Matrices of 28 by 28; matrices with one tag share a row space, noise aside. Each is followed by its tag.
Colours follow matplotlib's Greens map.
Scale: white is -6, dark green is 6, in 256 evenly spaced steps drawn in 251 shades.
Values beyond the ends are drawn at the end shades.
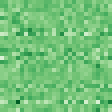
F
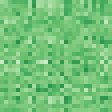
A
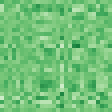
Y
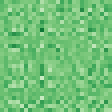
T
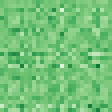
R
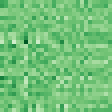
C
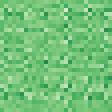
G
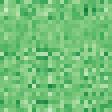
A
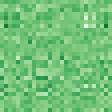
A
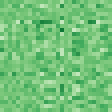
Y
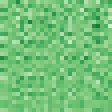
F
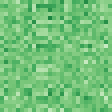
A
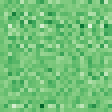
T
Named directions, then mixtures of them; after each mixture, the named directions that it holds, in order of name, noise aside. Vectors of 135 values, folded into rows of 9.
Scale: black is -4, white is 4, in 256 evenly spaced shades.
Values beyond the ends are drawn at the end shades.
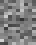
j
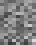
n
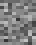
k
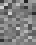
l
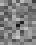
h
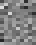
l.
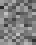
l, n.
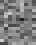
j.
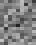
h, j.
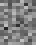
h, j, k.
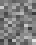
l, n.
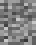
j, k.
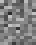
j, l.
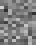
k, l, n.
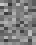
h, k.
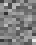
k, l, n.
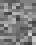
k, n.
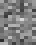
j.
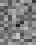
h, j.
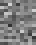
h, j, k.
